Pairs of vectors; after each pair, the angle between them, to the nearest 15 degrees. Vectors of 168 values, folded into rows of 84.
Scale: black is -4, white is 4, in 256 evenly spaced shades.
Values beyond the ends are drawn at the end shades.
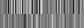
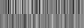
15 degrees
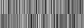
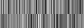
15 degrees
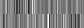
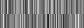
135 degrees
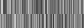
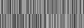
135 degrees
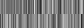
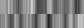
90 degrees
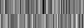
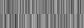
75 degrees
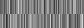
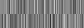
150 degrees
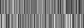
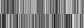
150 degrees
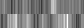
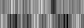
165 degrees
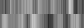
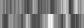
150 degrees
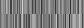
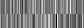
135 degrees
